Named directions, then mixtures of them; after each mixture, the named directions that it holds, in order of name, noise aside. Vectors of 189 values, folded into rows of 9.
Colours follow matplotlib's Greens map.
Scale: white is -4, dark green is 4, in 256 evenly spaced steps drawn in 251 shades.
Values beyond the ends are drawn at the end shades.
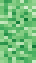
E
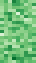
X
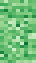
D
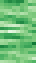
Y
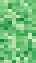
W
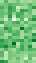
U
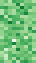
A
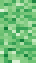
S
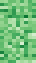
D.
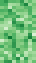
W.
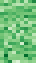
D, S.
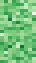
E, U, X.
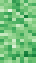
W, X.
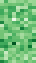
U.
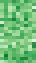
E, U, X.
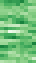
Y.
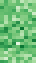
E, U.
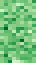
E, S.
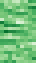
X, Y.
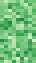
W.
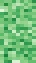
S.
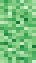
E.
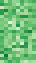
A, D.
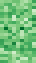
S, U.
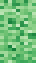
D, X.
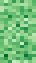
D, S, X.
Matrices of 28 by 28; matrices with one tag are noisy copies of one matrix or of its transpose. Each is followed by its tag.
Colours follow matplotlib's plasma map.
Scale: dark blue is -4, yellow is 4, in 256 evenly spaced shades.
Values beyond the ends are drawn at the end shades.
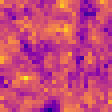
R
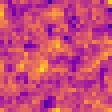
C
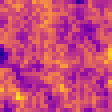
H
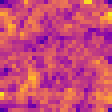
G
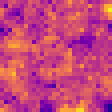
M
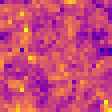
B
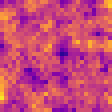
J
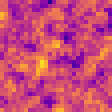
C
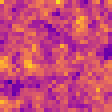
R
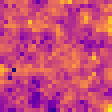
B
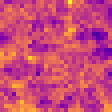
B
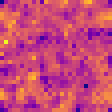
G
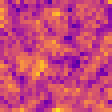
C
